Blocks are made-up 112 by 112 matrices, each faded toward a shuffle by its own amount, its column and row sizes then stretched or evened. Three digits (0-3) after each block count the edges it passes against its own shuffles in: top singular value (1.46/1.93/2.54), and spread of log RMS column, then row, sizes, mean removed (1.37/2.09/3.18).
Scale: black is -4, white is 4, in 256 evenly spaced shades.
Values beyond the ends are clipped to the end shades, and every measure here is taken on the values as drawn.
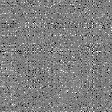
3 1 2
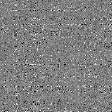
1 2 2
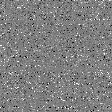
0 0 2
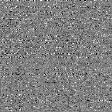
0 1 3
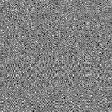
3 1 1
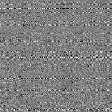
3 0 3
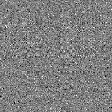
2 0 1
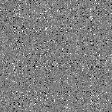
0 2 2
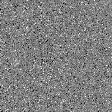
1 1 0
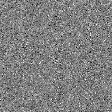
1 1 1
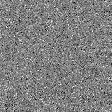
1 0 0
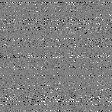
1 1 3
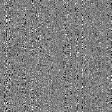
1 3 0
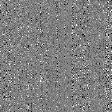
0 3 1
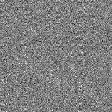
2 1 0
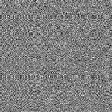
3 0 2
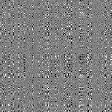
3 3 2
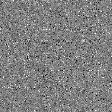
1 1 1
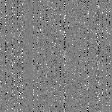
0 3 0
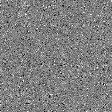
1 1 1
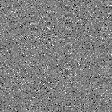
2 0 1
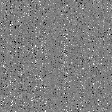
0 2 0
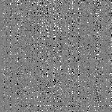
0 3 2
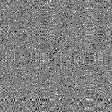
3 0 1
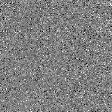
1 1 1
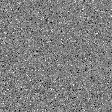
0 0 1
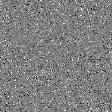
1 1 1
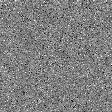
0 0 0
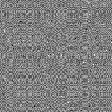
3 0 0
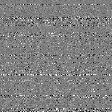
2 1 3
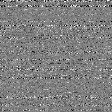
0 0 3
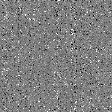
0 2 1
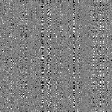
3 3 1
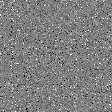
0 1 1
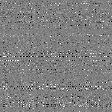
2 1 3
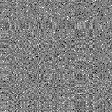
3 1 0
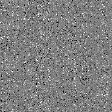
0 2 0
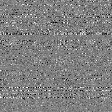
2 0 3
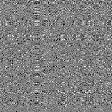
3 1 2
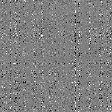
1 3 2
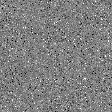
0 1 0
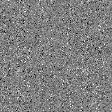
0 2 0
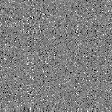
2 2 0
